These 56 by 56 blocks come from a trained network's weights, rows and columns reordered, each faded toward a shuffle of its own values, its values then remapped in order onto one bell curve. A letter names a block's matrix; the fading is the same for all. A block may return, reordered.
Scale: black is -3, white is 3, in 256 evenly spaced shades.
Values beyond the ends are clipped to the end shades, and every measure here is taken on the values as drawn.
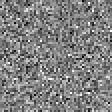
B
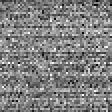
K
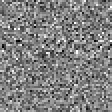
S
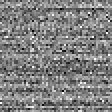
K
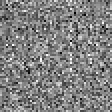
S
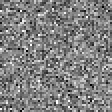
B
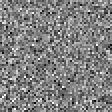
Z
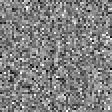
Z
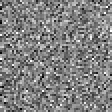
B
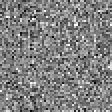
S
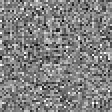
B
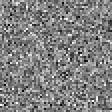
Z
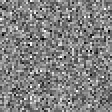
S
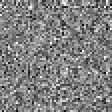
B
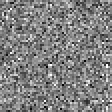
S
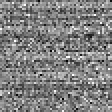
K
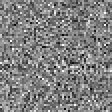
S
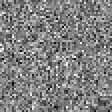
S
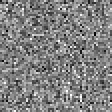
B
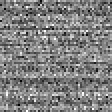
K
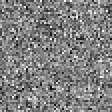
S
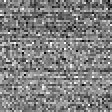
K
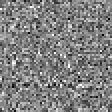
B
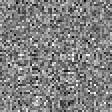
B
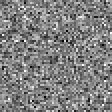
S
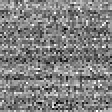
K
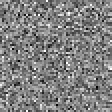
S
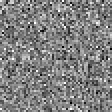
B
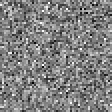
Z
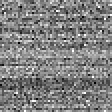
K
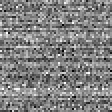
K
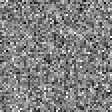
Z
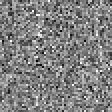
S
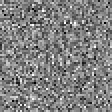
S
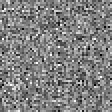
B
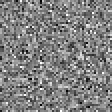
B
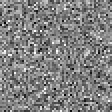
S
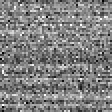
K
